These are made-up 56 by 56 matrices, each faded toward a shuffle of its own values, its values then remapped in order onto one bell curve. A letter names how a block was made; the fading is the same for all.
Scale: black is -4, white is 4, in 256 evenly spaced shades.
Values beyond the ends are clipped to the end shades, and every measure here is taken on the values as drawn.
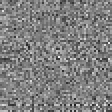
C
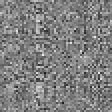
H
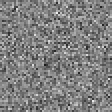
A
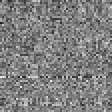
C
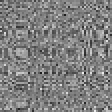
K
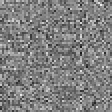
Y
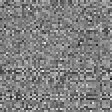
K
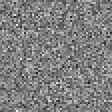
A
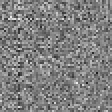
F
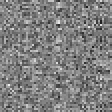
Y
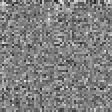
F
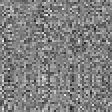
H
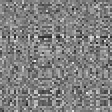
K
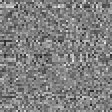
C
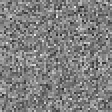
A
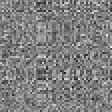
K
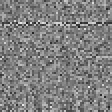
C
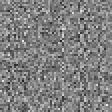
H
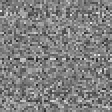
C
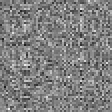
H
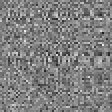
K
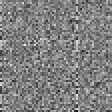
H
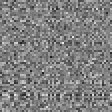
K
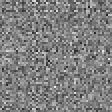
F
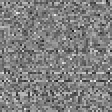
C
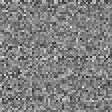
C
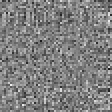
H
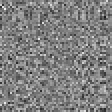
Y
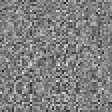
Y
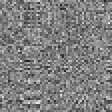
Y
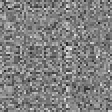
Y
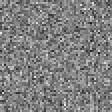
A
